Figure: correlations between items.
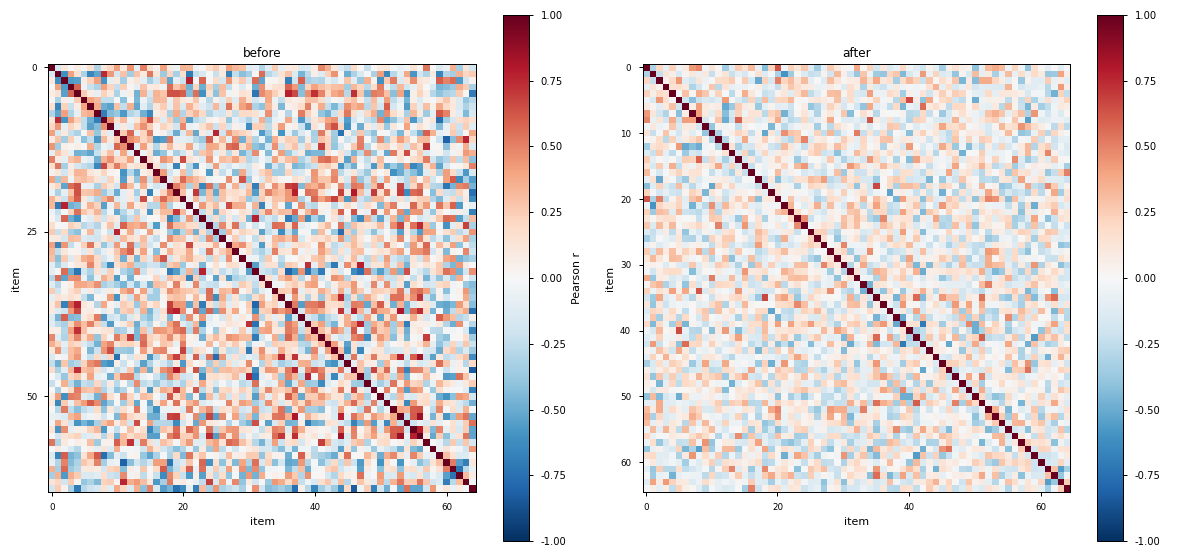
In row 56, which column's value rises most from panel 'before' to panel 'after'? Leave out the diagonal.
16
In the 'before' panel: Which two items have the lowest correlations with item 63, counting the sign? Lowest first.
60, 16
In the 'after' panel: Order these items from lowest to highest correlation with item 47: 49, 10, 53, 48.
48, 53, 10, 49
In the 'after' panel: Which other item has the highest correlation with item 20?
0
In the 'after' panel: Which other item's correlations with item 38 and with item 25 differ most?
39
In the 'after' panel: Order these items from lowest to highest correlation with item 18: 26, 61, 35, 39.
26, 39, 61, 35
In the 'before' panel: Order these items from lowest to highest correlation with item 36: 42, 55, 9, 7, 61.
61, 7, 55, 9, 42
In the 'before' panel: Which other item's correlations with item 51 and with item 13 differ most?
54
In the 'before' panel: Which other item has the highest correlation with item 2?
21
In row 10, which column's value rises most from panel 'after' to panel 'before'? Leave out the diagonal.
57
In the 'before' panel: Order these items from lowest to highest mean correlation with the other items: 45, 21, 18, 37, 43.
45, 43, 21, 18, 37
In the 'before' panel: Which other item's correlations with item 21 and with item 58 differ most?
55
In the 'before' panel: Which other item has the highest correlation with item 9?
43
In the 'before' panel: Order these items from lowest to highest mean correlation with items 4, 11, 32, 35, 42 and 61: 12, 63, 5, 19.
5, 12, 19, 63
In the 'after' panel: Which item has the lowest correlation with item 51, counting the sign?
57
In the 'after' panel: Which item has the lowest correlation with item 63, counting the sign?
61
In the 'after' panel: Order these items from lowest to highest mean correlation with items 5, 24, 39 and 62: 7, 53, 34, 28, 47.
34, 7, 28, 47, 53
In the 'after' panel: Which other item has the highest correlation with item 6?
42
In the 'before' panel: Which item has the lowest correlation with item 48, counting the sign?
41
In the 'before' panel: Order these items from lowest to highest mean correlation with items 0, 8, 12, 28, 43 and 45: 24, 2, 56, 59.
59, 2, 56, 24
